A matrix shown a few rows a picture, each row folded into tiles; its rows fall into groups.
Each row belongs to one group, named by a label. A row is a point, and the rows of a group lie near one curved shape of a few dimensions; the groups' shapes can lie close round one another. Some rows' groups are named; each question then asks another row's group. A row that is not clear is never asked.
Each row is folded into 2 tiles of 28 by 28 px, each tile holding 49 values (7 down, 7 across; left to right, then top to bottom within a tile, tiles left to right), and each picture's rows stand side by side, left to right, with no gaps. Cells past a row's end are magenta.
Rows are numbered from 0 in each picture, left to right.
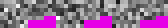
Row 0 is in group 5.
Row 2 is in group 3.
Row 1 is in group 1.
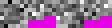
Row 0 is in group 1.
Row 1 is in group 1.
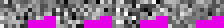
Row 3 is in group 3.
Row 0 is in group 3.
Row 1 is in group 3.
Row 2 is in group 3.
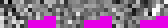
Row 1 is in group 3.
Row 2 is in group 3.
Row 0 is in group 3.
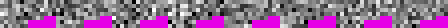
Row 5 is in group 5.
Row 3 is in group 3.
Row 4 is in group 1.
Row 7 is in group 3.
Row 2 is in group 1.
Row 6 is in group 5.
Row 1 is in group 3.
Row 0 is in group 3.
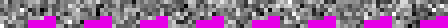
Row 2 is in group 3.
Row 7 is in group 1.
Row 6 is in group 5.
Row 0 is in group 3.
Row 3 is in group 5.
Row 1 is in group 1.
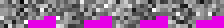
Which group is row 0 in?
1
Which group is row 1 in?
1
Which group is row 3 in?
5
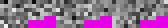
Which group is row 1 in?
3
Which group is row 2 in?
3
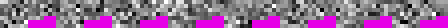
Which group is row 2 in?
5
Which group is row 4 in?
1
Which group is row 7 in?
5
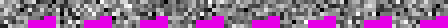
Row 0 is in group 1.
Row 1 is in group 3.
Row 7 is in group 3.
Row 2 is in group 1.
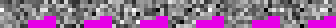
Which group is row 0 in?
3
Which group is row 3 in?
1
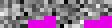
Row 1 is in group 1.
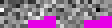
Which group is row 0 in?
3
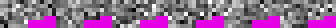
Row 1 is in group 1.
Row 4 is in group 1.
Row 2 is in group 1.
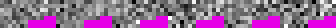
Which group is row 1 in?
3
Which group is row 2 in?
1
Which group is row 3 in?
1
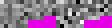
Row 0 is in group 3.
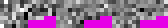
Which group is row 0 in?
3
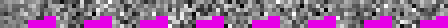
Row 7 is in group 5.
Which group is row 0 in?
3
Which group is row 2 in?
5
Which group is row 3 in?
3
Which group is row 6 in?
1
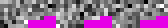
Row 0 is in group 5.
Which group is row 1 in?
3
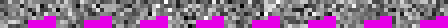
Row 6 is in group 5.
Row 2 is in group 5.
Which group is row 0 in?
5
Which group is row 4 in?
5
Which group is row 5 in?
1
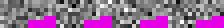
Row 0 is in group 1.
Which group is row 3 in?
3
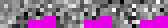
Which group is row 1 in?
1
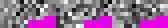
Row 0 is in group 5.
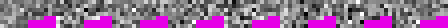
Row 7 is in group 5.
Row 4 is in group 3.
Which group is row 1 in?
3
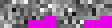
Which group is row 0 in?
1
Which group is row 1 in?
5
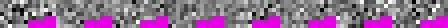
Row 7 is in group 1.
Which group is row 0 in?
1
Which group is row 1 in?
5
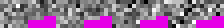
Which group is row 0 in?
5
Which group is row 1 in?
3
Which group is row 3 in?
1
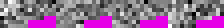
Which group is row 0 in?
1
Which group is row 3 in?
3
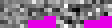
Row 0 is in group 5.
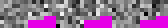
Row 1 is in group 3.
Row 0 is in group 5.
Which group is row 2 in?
5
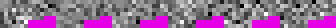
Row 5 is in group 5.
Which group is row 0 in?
5
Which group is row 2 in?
5
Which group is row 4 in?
5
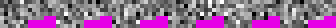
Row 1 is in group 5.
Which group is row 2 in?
3
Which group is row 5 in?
3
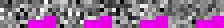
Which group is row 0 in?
3
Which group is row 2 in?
3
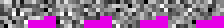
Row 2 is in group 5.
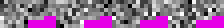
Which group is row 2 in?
5
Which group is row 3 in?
1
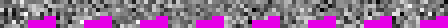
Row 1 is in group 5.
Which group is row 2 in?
1
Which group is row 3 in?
3
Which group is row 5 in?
5
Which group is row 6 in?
5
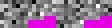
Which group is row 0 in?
5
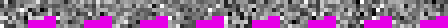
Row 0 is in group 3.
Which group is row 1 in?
5
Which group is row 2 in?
1
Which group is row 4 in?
3
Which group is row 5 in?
5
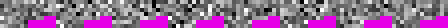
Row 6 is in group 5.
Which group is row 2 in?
5
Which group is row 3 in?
1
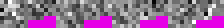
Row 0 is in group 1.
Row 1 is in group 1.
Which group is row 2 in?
5
